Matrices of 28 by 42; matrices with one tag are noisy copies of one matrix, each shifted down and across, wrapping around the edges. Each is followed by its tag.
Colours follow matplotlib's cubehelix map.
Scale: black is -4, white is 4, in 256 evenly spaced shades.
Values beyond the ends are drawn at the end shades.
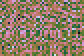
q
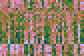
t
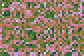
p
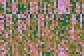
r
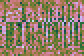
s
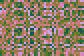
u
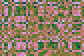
u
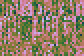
r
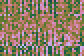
s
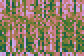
t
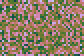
p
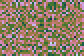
q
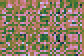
u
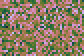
p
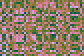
u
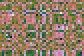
u
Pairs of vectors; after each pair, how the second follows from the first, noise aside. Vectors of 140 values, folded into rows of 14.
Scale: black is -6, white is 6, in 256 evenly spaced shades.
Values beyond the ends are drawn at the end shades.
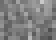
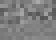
wrapped around, partly zeroed.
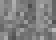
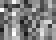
reversed, scaled up.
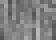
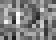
wrapped around, scaled up.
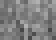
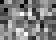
reversed, scaled up.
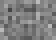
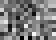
wrapped around, negated, scaled up.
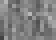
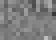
wrapped around, partly zeroed.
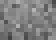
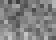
negated.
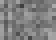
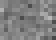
wrapped around, partly zeroed.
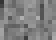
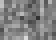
negated.
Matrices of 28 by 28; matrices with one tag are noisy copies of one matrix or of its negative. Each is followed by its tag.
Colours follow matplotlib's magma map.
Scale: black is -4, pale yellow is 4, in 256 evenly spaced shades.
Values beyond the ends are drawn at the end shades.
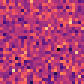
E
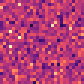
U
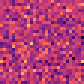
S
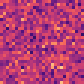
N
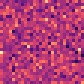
N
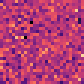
S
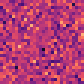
U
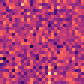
E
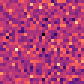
U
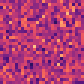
U
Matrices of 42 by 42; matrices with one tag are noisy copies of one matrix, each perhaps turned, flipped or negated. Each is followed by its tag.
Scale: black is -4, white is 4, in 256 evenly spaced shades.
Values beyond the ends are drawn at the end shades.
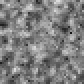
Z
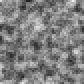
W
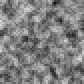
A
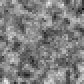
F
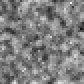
A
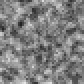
A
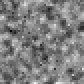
A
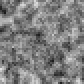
F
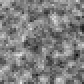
Z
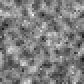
A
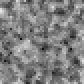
W
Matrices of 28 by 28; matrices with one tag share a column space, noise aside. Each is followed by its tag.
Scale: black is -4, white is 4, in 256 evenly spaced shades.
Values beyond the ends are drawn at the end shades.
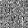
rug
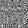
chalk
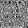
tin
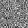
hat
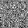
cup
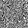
rug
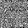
chalk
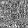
tin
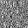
tin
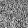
cup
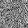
chalk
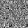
hat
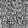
rug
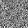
hat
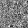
tin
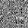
rug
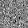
rug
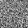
chalk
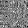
tin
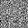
rug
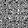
rug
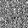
rug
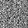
rug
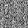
rug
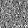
tin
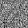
cup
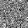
chalk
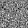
cup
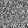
tin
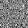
hat
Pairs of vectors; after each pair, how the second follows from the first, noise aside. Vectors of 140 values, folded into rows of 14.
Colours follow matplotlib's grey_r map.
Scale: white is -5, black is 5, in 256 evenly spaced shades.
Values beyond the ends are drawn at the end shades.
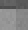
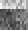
negated, scaled up.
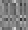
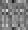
reversed, negated.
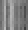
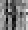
wrapped around, negated, scaled up.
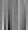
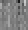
reversed, partly zeroed.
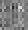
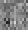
reversed, negated.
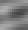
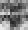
wrapped around, negated, scaled up.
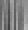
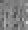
wrapped around, negated, partly zeroed.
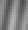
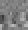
wrapped around, negated, partly zeroed.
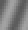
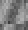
wrapped around.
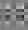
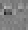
reversed, partly zeroed.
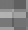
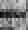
negated, scaled up.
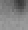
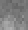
reversed, negated, shrunk.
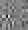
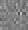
reversed, negated, shrunk.
